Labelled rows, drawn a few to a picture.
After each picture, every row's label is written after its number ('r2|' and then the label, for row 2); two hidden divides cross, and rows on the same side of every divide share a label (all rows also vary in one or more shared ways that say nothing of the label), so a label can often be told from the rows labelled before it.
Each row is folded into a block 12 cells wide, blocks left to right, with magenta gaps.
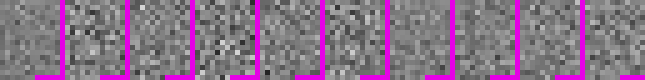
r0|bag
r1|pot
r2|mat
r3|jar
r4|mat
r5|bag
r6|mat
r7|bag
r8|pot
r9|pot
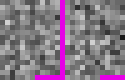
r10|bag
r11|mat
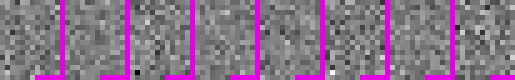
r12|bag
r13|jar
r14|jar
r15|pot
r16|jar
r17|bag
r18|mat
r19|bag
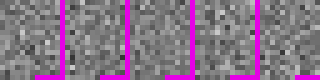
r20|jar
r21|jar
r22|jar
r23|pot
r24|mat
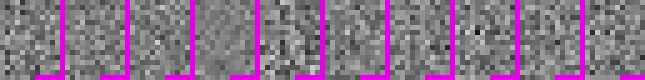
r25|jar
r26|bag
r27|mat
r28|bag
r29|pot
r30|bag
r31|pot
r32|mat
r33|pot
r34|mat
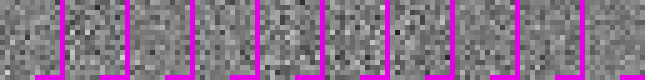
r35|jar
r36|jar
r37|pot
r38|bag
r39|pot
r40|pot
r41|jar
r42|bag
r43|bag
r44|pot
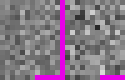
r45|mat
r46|mat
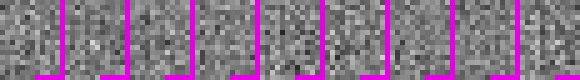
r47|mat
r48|mat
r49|pot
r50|bag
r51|bag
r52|jar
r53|mat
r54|jar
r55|jar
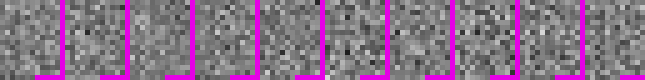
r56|mat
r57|pot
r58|pot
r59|mat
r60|jar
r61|jar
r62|bag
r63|bag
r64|jar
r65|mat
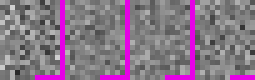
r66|pot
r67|bag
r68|mat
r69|bag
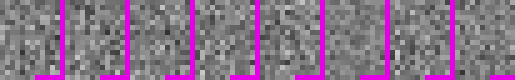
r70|jar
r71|mat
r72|jar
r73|mat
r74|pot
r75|bag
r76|mat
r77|mat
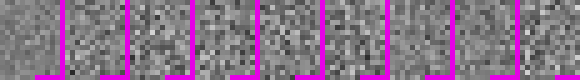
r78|jar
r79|mat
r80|mat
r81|pot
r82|bag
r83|jar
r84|jar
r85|jar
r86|bag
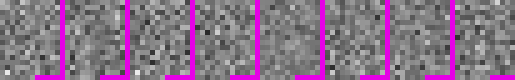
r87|bag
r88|jar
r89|bag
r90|pot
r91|jar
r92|mat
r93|bag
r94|jar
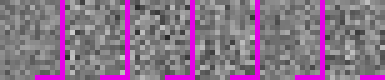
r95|jar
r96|bag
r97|bag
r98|bag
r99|pot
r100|mat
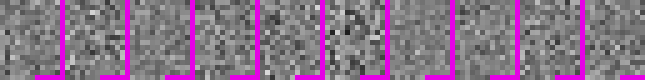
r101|mat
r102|mat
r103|pot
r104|pot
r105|mat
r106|bag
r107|pot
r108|jar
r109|bag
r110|pot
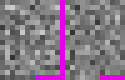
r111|bag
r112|bag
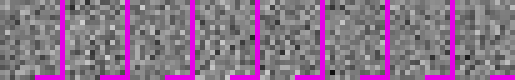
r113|mat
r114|jar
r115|bag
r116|mat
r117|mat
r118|mat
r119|bag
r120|bag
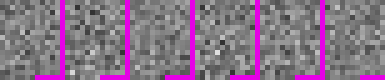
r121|jar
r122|pot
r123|jar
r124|bag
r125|mat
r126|pot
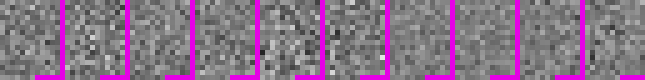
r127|pot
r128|mat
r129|mat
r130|bag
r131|bag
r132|bag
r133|pot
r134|mat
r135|mat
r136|mat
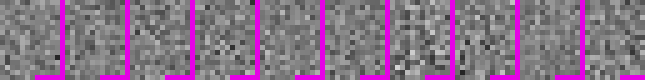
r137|mat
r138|bag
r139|mat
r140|jar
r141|mat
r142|bag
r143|jar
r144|pot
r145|mat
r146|mat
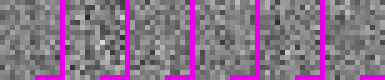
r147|jar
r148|bag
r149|pot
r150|bag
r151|pot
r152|pot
